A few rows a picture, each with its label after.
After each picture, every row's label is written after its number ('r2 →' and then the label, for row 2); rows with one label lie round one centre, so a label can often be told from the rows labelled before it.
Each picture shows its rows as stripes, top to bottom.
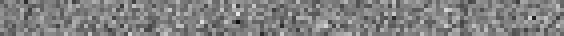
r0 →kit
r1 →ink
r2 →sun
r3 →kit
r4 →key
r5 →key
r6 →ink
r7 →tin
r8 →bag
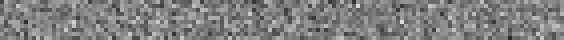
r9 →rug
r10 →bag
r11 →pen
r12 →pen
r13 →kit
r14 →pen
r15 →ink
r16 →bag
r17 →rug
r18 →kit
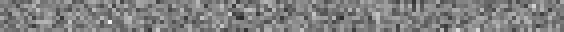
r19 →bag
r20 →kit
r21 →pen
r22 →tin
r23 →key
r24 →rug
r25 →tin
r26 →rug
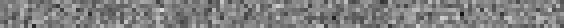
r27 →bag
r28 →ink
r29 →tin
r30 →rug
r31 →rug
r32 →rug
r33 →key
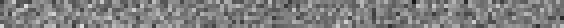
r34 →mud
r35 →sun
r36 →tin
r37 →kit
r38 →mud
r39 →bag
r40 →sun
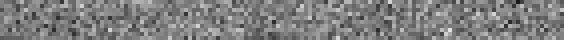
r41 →bag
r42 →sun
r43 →sun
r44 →key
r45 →ink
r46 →kit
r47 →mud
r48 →kit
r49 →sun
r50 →sun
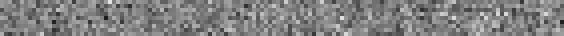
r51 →kit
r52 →ink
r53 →kit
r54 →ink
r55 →tin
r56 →ink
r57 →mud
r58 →ink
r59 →key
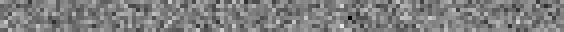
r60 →sun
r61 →kit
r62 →pen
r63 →tin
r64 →mud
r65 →sun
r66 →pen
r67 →bag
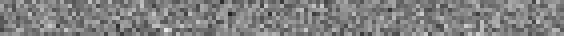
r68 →rug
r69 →tin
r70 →key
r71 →pen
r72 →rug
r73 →rug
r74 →pen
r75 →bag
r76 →ink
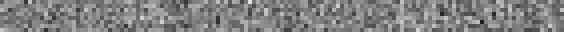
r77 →pen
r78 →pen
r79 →tin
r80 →tin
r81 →sun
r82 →tin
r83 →key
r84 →pen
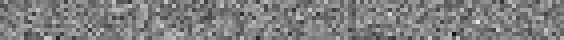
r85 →ink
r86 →mud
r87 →key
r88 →bag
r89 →rug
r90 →tin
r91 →key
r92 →mud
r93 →ink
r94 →sun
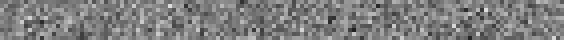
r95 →key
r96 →sun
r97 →tin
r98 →pen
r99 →sun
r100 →tin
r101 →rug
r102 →rug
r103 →tin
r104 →kit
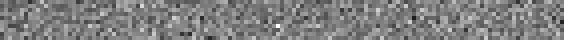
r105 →tin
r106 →kit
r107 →mud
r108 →pen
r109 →mud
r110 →mud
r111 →sun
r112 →kit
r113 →mud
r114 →pen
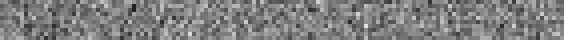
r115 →key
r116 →kit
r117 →kit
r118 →ink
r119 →rug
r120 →mud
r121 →ink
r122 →ink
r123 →ink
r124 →ink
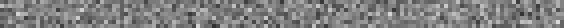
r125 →rug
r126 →ink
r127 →pen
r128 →bag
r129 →tin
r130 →mud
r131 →bag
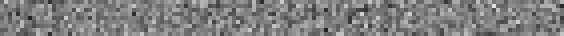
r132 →tin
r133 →key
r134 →kit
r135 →rug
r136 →mud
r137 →mud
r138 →ink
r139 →pen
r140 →pen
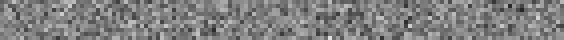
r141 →pen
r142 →bag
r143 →ink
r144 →rug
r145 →rug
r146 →mud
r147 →pen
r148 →mud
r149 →bag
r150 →ink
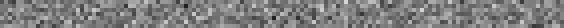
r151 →bag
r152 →key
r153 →ink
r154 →kit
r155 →sun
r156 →bag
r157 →ink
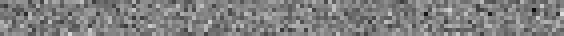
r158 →bag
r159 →kit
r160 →sun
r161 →pen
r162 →rug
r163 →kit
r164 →sun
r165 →key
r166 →sun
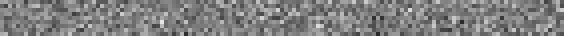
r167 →ink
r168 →mud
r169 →ink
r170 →kit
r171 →key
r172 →tin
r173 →key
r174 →tin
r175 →sun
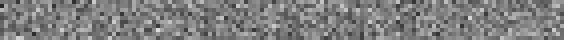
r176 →sun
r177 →kit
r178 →bag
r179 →rug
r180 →mud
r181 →bag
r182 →ink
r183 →rug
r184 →mud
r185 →bag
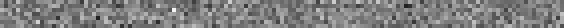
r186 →tin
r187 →pen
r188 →key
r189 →sun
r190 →pen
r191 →bag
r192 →ink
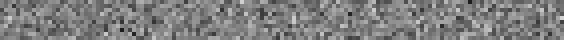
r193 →sun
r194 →tin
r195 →kit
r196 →mud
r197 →ink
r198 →ink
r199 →tin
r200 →ink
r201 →pen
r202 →pen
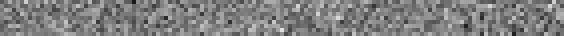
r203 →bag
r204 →key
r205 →ink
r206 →sun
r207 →sun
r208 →pen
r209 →kit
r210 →kit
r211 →tin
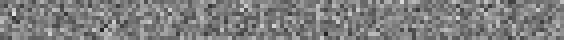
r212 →tin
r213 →pen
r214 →rug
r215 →key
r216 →sun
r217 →sun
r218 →ink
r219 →sun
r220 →bag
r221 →kit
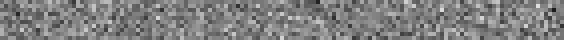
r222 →kit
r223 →rug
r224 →mud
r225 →kit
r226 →rug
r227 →key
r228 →mud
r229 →ink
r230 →sun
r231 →pen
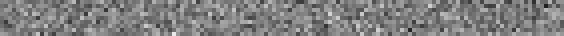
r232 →tin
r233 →pen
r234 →ink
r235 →sun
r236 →sun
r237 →mud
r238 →bag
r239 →pen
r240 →mud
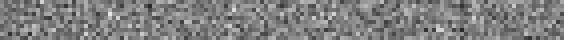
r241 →rug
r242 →ink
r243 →rug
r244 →kit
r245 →bag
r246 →key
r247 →mud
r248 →bag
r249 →mud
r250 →ink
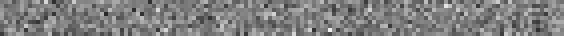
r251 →key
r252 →sun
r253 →rug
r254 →ink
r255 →pen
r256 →sun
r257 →sun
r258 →ink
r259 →ink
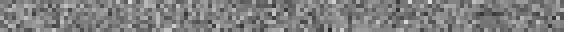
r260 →bag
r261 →sun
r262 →pen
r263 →pen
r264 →sun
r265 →rug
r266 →mud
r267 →tin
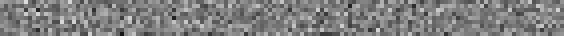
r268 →tin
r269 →mud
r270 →ink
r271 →bag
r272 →rug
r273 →mud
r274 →kit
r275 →ink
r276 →rug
